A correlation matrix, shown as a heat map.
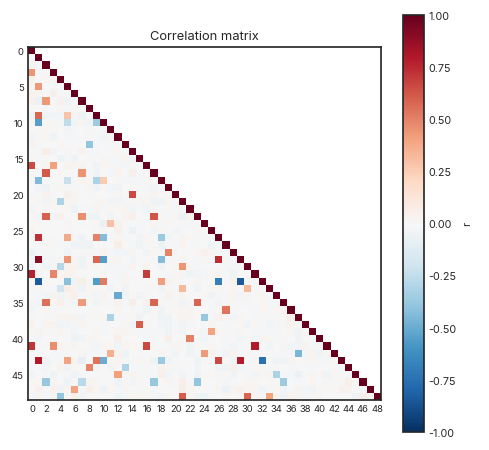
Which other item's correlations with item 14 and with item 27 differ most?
20
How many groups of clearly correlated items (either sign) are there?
14
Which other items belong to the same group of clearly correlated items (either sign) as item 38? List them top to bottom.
15
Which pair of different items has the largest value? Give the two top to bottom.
1, 29
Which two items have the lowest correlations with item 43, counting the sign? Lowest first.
32, 10
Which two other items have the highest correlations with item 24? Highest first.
42, 11
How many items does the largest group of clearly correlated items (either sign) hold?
9
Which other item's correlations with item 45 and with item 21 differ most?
48
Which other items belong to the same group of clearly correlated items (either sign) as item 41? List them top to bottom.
0, 3, 16, 31
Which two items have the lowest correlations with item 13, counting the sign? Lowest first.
8, 44
